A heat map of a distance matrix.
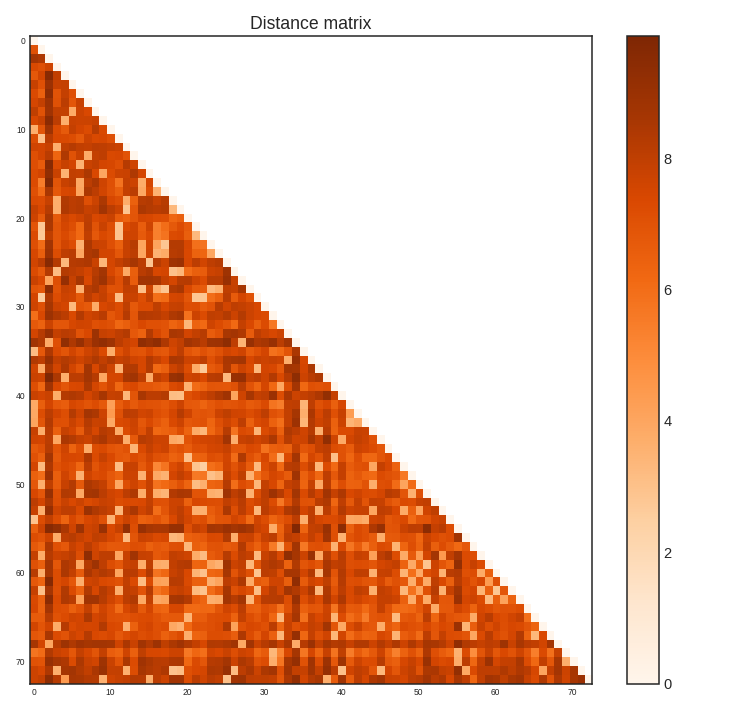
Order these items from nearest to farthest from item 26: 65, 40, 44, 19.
19, 40, 44, 65
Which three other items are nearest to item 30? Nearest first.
5, 8, 46
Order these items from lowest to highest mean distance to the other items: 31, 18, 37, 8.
37, 18, 31, 8
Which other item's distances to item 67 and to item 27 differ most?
34
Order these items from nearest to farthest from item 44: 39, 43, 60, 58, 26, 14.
60, 58, 26, 39, 14, 43
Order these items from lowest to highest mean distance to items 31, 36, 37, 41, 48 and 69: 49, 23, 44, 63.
44, 49, 23, 63
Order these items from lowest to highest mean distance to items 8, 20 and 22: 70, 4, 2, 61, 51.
70, 61, 4, 51, 2
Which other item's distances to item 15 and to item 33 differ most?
25
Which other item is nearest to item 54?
0
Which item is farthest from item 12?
55
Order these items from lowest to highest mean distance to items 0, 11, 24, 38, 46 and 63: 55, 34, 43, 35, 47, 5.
35, 43, 47, 5, 55, 34
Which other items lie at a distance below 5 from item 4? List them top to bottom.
9, 15, 25, 38, 72
